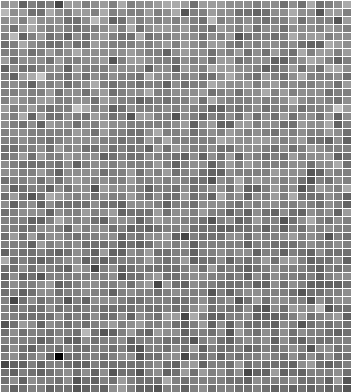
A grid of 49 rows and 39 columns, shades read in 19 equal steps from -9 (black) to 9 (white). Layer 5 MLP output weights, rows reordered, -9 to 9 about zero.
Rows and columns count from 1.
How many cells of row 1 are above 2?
5
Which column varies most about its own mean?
7
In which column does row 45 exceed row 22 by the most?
35
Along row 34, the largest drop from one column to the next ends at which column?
11
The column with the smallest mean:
16
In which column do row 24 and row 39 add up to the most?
36
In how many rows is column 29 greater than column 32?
20
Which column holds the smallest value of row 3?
38
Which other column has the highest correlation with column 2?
33
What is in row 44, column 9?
-1
